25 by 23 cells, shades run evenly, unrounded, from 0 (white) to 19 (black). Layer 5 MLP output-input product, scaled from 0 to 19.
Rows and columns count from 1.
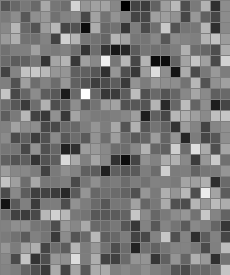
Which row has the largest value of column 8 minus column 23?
6
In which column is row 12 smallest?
14
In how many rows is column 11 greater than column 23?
17
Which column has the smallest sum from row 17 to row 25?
21
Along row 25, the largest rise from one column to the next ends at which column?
7
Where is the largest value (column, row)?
13, 1
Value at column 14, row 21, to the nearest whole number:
15
